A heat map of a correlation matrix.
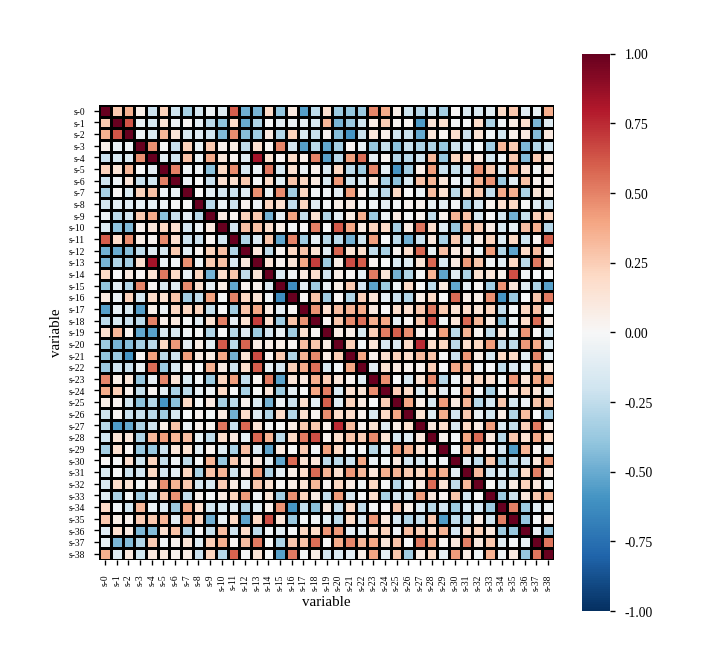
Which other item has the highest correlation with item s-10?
s-20
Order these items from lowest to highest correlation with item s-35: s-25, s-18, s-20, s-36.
s-36, s-20, s-25, s-18
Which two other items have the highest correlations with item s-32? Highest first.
s-28, s-5
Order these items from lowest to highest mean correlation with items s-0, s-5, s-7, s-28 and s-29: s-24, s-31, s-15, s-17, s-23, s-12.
s-12, s-15, s-24, s-17, s-31, s-23
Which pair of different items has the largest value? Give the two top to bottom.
s-4, s-13
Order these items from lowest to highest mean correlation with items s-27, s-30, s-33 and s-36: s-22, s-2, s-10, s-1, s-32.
s-1, s-2, s-32, s-22, s-10
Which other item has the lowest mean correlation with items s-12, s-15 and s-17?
s-0
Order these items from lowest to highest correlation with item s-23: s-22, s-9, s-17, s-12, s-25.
s-9, s-12, s-22, s-25, s-17
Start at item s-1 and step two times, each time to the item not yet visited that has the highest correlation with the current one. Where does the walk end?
s-11
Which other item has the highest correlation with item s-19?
s-25
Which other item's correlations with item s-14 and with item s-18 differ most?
s-31
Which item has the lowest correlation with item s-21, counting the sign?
s-2
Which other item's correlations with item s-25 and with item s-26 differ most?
s-38
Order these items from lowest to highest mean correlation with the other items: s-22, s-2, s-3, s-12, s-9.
s-3, s-2, s-9, s-12, s-22
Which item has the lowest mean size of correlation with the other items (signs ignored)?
s-8
